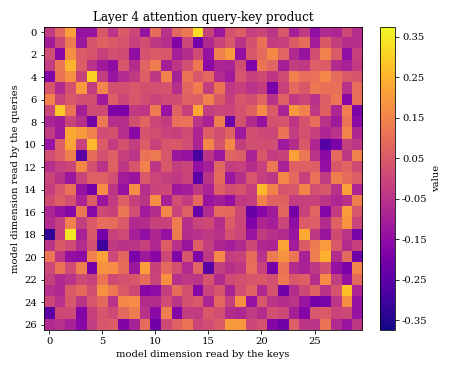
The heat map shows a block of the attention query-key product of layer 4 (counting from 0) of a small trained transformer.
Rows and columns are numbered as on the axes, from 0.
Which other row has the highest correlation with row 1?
11
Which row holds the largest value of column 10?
15
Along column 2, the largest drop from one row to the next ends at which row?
19
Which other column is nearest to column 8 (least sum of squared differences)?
18
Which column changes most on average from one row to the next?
14
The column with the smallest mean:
0
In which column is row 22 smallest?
28
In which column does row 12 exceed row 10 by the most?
27
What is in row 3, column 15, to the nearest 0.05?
-0.15
